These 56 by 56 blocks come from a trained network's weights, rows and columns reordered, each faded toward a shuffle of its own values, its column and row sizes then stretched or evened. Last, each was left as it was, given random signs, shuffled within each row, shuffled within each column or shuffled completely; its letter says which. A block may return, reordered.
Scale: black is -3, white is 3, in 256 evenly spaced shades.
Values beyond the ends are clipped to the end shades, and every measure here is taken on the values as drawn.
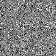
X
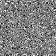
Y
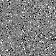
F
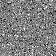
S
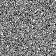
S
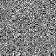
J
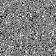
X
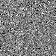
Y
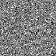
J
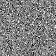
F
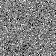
S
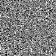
X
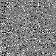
J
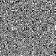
J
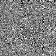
X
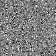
F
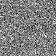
F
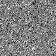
F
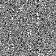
F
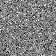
S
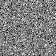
S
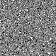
S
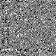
J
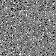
F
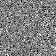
F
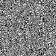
F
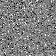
S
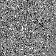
F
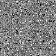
J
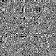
J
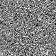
S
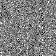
F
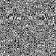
J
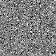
F
